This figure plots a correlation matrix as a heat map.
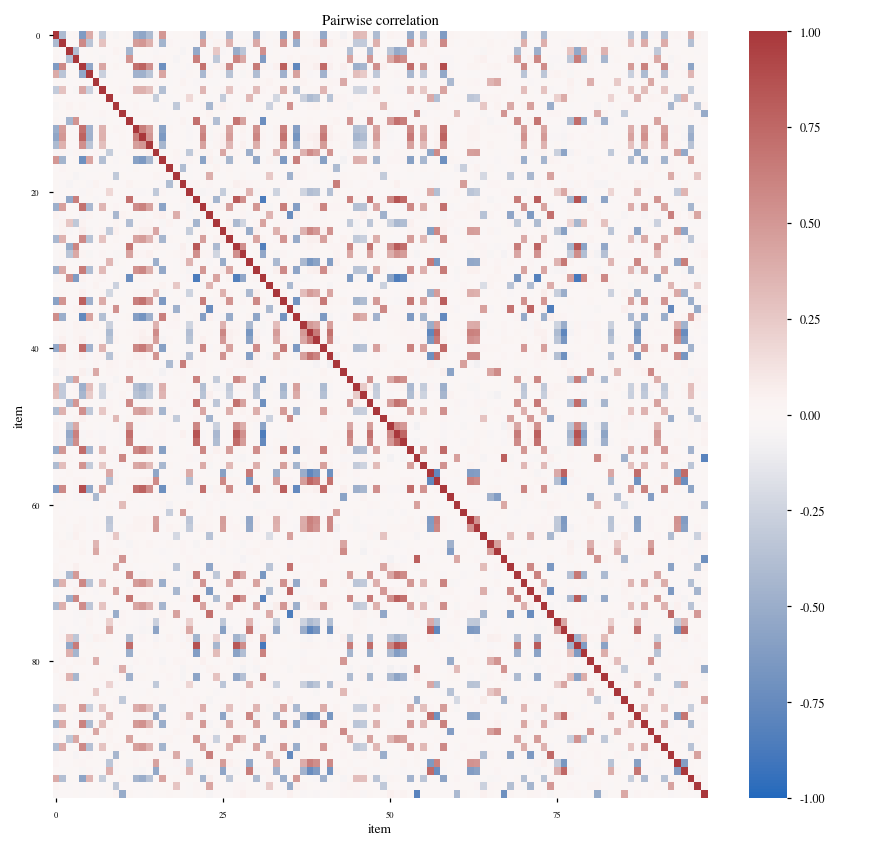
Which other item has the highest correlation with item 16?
36
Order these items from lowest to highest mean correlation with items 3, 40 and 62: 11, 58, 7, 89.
89, 7, 11, 58
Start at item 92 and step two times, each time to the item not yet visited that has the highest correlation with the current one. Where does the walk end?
23
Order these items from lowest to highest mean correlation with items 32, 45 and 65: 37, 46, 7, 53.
53, 7, 37, 46
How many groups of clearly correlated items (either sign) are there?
7
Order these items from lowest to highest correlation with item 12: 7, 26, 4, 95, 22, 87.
95, 87, 7, 26, 22, 4
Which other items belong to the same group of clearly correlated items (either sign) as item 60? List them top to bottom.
10, 54, 67, 81, 85, 97
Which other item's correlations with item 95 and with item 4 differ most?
58
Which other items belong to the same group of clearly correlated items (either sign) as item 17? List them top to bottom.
19, 42, 61
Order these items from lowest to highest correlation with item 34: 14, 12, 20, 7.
20, 7, 14, 12
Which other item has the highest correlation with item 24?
31
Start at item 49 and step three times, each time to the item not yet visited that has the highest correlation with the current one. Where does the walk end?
68
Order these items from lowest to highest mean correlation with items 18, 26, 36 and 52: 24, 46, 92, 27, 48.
24, 48, 46, 92, 27
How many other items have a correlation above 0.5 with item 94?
4
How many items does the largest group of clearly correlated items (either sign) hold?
27
